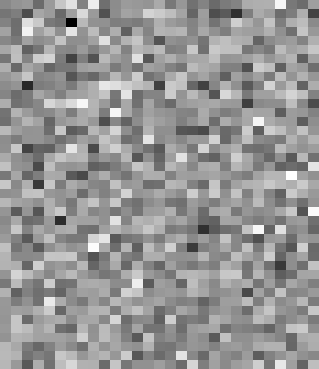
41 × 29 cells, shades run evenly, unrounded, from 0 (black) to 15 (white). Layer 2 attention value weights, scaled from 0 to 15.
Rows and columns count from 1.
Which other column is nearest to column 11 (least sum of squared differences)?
2
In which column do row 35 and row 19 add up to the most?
29
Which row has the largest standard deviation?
10
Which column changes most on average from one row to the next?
7
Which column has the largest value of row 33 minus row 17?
9
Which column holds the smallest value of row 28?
18
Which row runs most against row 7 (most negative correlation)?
28
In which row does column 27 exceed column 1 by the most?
20
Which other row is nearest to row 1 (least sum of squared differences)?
39
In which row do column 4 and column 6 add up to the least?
25
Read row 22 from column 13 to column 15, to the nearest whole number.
9 9 10
